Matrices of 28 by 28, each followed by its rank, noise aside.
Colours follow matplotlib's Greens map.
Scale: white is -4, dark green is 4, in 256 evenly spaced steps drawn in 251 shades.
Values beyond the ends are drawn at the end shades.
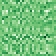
three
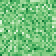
eight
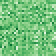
eight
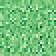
six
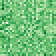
eight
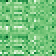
three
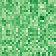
six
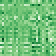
three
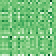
three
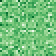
four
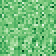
six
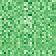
four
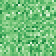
six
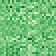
six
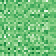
four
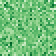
eight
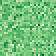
six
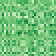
three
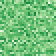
eight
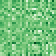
three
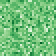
eight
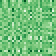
three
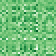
three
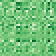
three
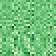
three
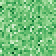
eight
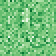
six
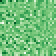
six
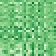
three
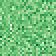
eight
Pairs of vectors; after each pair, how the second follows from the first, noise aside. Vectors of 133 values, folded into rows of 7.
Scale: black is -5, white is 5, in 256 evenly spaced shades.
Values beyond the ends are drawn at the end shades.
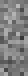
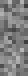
wrapped around.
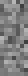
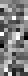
reversed, negated, scaled up.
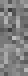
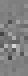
wrapped around, negated, partly zeroed.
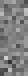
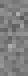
wrapped around, shrunk.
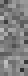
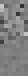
wrapped around, partly zeroed.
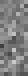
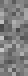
wrapped around.
